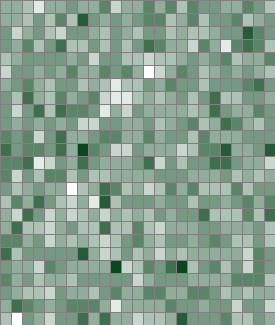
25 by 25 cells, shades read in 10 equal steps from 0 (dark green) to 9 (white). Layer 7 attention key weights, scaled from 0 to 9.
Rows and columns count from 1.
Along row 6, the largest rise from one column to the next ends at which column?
14
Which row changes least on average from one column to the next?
22
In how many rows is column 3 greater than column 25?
8
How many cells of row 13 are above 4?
11
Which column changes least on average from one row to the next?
1
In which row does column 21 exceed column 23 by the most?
4
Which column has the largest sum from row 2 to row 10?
12
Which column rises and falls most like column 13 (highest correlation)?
2
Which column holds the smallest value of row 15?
10
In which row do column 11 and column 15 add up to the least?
21
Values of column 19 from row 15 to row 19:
6 4 2 4 4
